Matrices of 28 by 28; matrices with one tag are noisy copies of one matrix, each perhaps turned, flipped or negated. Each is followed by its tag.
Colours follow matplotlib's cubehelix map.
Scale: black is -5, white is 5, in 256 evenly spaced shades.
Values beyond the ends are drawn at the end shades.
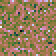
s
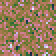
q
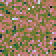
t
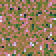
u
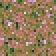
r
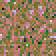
u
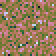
s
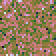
t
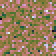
q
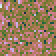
r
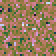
q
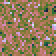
q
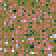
r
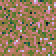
r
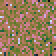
t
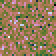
s
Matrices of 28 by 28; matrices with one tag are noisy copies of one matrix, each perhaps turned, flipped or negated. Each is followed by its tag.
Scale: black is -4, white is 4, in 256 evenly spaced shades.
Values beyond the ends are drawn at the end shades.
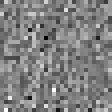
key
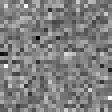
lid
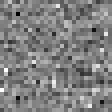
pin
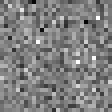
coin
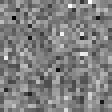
pin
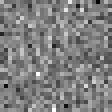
lid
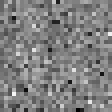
coin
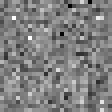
pin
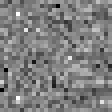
pin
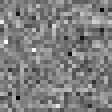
pin
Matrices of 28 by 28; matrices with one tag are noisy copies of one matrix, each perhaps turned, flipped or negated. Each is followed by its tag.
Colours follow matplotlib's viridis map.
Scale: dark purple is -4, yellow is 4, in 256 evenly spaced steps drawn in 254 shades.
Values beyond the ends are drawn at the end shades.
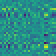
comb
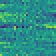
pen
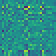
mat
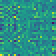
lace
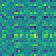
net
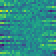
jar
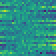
jar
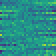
jar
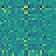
mat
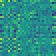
lace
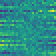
jar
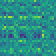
net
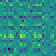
net
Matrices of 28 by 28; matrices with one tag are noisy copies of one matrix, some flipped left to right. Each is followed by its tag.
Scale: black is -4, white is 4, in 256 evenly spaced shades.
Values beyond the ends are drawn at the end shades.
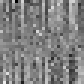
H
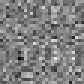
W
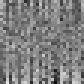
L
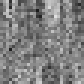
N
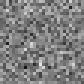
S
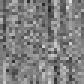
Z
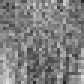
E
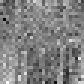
E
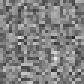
W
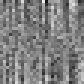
H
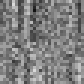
Z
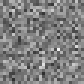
S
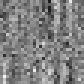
Z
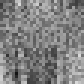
E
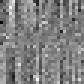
H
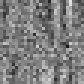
Z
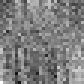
E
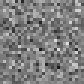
S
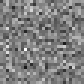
S
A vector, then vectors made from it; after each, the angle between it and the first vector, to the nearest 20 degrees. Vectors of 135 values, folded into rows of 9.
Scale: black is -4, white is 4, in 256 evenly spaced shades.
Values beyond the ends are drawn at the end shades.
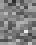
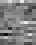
100 degrees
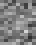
40 degrees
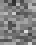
20 degrees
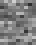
140 degrees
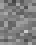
20 degrees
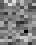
160 degrees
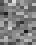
160 degrees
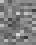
100 degrees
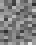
60 degrees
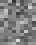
40 degrees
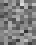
140 degrees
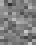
40 degrees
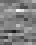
80 degrees
